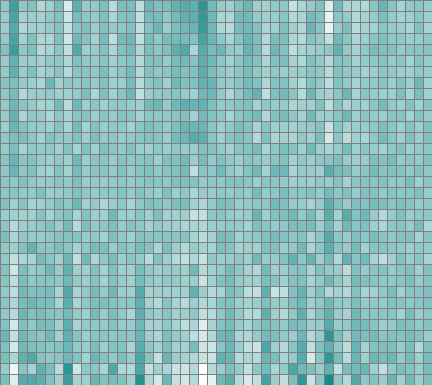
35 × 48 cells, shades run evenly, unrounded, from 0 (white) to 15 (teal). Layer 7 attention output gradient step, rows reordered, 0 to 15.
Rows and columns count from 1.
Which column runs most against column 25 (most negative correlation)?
27
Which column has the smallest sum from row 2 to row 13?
37
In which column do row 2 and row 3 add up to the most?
23
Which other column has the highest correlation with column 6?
8
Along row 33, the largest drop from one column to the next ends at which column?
35
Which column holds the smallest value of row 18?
22
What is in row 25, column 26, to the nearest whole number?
9
